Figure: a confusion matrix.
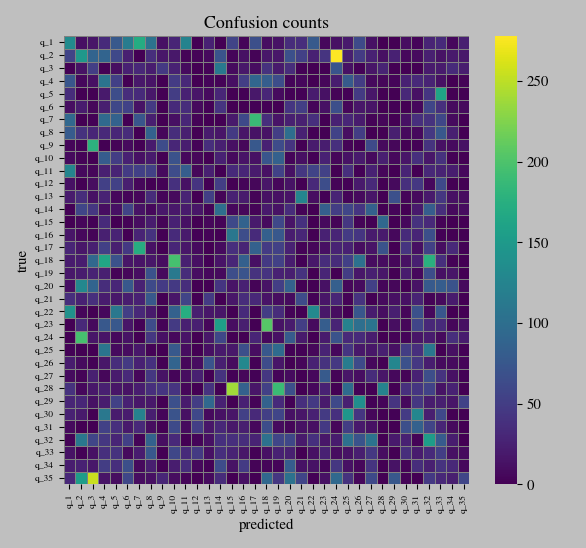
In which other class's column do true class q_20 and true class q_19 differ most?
q_2
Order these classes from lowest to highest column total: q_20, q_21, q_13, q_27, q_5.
q_13, q_21, q_27, q_20, q_5
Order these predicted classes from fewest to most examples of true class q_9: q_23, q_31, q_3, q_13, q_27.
q_31, q_23, q_13, q_27, q_3
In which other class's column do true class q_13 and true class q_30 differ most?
q_25
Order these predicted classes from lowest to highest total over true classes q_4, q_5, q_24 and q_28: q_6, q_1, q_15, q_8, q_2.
q_6, q_8, q_1, q_2, q_15
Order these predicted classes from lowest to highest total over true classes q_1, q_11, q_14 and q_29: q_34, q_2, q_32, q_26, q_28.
q_28, q_34, q_2, q_32, q_26
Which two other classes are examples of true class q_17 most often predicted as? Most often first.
q_7, q_28
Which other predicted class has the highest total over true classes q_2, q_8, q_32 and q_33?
q_24
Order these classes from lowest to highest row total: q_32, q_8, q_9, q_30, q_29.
q_9, q_8, q_29, q_30, q_32
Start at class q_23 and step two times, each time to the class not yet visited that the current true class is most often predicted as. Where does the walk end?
q_10
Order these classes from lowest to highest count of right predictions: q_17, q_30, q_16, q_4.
q_30, q_16, q_17, q_4
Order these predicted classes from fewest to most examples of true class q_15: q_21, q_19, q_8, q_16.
q_8, q_21, q_19, q_16
